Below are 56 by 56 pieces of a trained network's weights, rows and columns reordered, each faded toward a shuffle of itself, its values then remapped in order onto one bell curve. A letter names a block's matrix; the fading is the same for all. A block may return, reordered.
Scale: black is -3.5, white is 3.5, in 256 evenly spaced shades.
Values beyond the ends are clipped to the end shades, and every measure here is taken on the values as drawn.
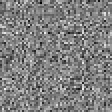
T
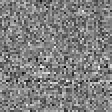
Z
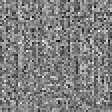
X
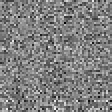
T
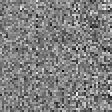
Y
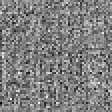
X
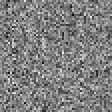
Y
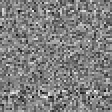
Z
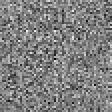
Y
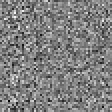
Y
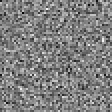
T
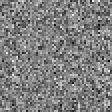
Y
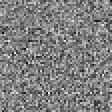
Z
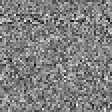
Z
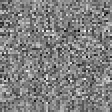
T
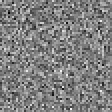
Y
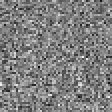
T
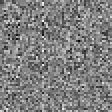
Y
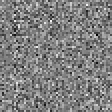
Y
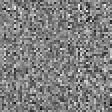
Y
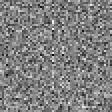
Y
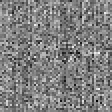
X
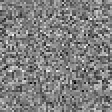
T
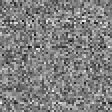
Z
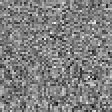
T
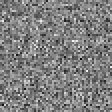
Z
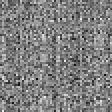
X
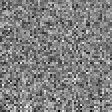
T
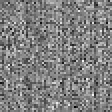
X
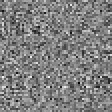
T
